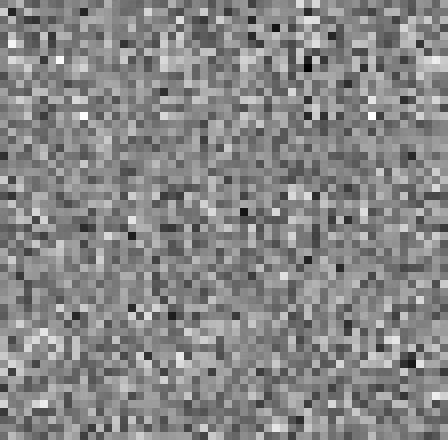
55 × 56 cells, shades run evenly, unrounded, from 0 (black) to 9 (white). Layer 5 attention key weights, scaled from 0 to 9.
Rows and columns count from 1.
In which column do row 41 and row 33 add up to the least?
39
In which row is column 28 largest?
3
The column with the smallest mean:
43
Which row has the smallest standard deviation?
37
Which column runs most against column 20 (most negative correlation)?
40
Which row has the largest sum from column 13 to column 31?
46
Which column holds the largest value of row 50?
55
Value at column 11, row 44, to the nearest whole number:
5
